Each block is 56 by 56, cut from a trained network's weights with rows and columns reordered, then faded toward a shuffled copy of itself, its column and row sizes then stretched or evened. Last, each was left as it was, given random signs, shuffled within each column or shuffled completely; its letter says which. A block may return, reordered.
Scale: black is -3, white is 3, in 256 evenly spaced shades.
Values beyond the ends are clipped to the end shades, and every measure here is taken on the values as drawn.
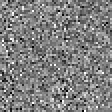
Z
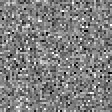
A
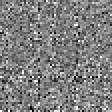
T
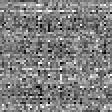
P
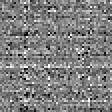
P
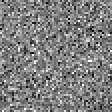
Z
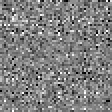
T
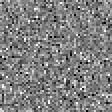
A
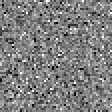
A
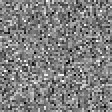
A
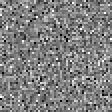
A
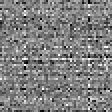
P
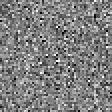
Z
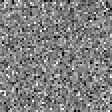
A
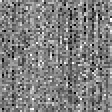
Z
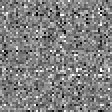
T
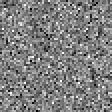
A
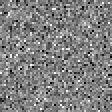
A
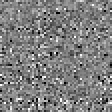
T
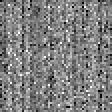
Z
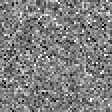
A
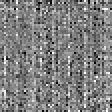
P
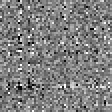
T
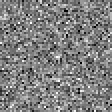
A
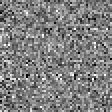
T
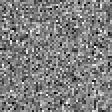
Z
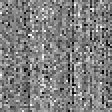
Z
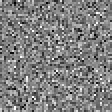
Z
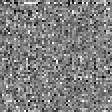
T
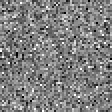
A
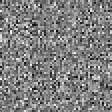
P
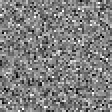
A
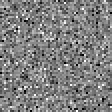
A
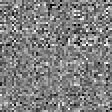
P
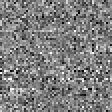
T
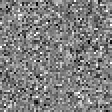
Z
